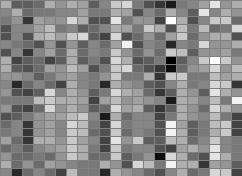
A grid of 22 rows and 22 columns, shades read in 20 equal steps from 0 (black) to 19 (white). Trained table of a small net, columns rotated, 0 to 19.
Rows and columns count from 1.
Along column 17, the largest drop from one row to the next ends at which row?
8
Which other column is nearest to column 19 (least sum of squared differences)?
12
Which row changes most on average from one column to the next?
3
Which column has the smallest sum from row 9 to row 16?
15
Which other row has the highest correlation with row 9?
1
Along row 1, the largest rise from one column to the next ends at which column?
17
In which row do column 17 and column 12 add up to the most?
6
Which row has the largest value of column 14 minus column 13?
4
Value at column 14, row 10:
13
